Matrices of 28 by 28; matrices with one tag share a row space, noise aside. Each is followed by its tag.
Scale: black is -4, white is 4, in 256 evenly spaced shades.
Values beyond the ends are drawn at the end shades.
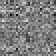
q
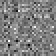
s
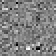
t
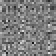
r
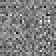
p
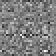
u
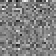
p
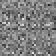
r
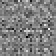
u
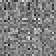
s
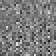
p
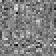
t
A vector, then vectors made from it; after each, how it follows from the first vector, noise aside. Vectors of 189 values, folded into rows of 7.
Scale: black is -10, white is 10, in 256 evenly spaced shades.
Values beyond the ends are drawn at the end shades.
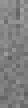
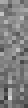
reversed, negated, scaled up.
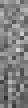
reversed, negated, scaled up.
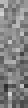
reversed, negated, scaled up.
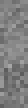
wrapped around, negated.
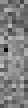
wrapped around, scaled up.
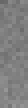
reversed, shrunk.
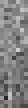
reversed, negated, scaled up.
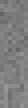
reversed, shrunk.
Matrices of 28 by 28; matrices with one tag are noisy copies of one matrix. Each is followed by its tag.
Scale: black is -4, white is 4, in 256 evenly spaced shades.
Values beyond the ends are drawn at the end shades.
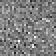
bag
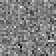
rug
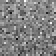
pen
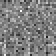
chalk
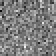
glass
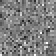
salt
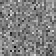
salt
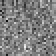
glass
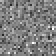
rug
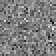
rug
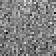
pen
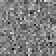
rug
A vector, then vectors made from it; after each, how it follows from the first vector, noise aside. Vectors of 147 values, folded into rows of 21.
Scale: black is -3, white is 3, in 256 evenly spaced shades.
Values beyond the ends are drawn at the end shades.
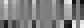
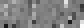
partly zeroed.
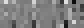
partly zeroed.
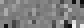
partly zeroed.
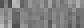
reversed, negated, shrunk.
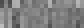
reversed, negated, shrunk.
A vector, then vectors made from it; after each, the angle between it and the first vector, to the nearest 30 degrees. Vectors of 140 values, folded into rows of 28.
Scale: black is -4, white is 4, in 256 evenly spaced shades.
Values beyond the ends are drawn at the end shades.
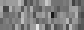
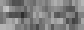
120 degrees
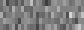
120 degrees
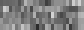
150 degrees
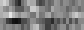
90 degrees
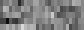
120 degrees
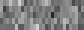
30 degrees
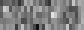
150 degrees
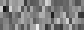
30 degrees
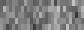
120 degrees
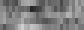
90 degrees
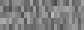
90 degrees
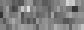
120 degrees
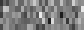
120 degrees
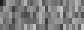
90 degrees
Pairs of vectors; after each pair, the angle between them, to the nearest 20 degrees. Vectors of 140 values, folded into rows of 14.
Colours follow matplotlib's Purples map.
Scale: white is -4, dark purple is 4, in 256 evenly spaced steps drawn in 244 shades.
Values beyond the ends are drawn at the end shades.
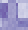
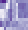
140 degrees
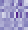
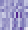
40 degrees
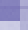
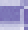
60 degrees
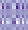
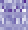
60 degrees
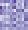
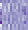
80 degrees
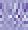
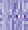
140 degrees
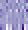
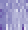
40 degrees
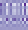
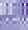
140 degrees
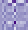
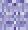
140 degrees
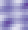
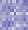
60 degrees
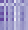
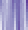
100 degrees
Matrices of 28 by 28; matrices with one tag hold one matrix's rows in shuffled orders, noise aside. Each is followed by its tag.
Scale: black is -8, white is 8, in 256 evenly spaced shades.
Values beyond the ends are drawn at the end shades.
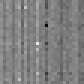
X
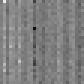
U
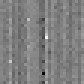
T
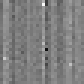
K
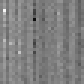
U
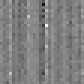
T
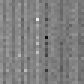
X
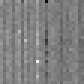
X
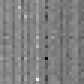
X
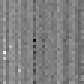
U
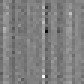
K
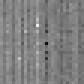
X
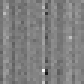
K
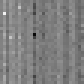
U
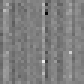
K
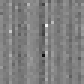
T
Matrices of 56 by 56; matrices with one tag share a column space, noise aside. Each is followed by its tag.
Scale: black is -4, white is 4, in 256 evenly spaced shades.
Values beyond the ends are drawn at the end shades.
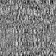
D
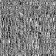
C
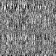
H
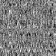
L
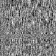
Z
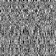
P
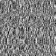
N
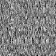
N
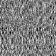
N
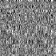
P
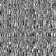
L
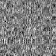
N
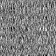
N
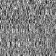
D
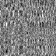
Z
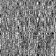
C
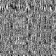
H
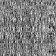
C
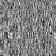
C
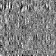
H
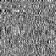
P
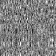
D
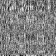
H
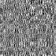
D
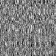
D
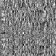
Z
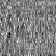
C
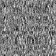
N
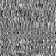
Z
